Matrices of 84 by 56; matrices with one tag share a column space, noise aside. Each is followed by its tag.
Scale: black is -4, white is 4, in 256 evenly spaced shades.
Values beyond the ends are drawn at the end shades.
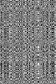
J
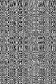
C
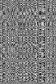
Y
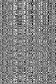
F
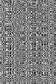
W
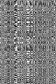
C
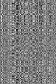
F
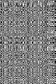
C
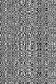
W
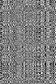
J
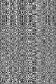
F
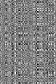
W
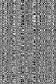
F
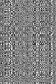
W
